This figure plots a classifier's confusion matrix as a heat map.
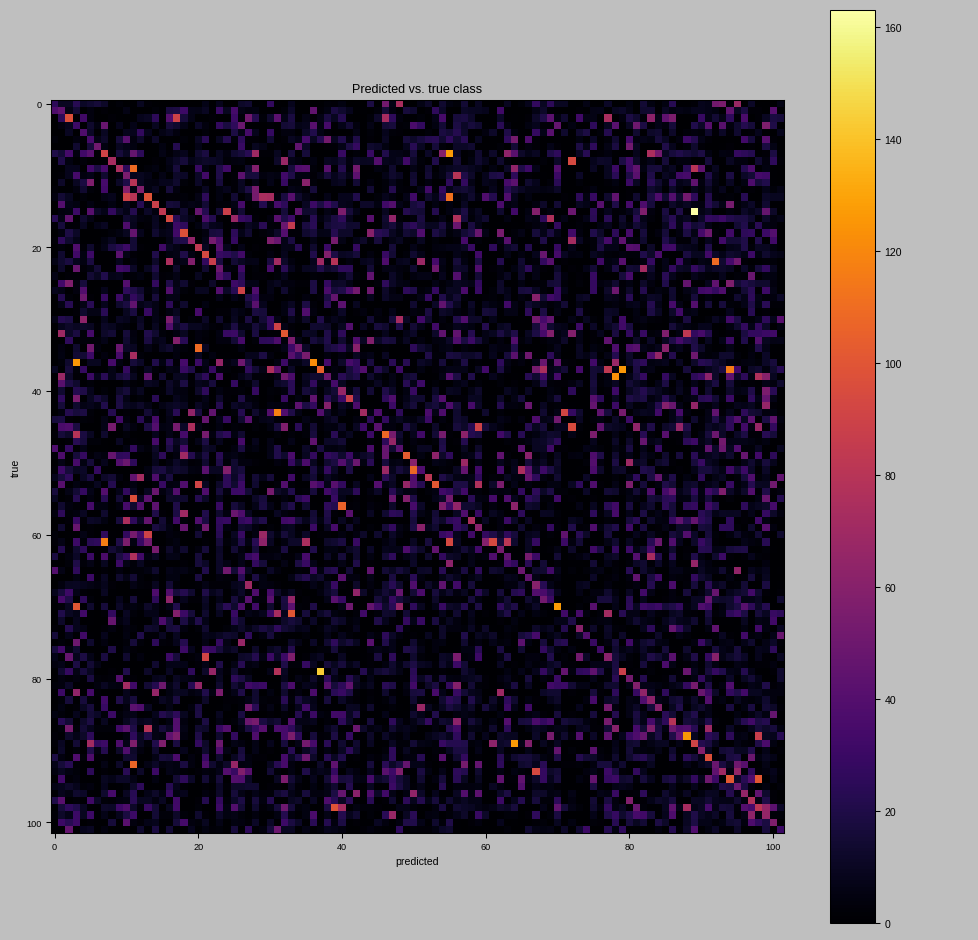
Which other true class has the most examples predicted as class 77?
37
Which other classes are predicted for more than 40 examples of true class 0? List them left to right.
46, 48, 92, 93, 95
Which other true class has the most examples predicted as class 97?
99
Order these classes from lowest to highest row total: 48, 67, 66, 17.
66, 67, 48, 17
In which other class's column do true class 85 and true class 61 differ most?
7
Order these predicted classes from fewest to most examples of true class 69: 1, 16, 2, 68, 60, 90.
60, 90, 2, 1, 68, 16
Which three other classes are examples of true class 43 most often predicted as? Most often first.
31, 71, 19
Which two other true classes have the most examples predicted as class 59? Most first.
45, 53
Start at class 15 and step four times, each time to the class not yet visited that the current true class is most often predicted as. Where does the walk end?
11
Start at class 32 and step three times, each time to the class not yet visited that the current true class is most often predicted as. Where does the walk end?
39
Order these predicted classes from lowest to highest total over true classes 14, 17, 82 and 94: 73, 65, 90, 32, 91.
73, 65, 90, 91, 32
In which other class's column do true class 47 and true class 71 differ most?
33
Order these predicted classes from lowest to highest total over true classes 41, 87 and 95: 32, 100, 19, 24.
19, 100, 24, 32
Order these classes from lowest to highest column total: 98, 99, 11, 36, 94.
98, 36, 94, 99, 11
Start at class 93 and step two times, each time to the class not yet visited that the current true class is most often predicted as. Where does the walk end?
27
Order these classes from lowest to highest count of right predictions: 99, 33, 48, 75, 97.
75, 48, 33, 99, 97
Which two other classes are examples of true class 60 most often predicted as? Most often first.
13, 29
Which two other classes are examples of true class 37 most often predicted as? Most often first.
79, 94
